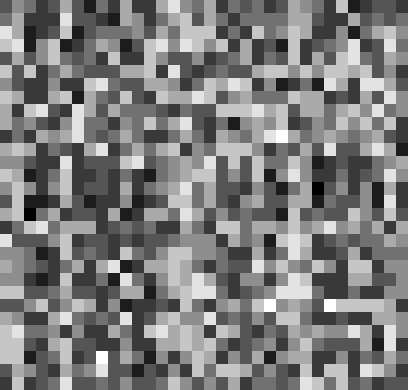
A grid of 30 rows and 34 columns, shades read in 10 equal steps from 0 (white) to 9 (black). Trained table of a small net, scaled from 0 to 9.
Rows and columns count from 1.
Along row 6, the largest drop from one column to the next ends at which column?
15
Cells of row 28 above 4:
18
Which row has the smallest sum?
9
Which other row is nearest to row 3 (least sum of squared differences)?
14
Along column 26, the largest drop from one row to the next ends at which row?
6
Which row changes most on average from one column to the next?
4
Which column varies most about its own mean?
30
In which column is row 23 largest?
13
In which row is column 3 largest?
17
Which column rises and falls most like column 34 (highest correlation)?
25
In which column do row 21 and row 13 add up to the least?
22
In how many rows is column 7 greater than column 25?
23
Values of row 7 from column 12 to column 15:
6 3 3 4
